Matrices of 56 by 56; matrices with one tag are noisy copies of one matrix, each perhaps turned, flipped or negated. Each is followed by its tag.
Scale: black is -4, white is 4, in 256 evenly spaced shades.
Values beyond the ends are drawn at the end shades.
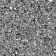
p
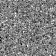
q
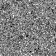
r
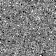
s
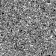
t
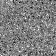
t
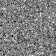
q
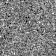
t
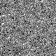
s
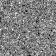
r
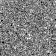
t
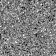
r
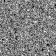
p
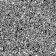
t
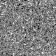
t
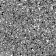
t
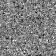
q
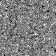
p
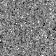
s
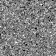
r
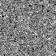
p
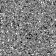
t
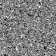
p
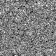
s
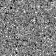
p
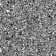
p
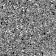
t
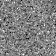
t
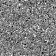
t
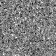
q
